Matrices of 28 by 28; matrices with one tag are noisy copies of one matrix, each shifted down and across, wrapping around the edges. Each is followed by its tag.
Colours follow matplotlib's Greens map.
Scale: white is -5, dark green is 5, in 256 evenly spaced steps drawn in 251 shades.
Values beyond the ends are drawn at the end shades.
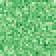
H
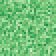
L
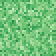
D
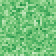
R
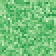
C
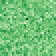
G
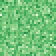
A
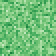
A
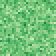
G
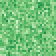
A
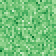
A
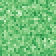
D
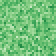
C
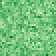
H
